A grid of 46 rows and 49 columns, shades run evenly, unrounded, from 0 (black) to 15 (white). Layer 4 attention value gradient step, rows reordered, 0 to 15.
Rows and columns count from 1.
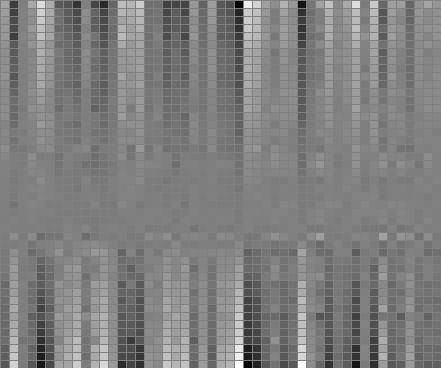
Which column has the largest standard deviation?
27
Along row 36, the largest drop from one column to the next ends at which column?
28
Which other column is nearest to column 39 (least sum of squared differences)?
24
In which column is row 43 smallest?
5
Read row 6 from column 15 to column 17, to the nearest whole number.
9 10 7
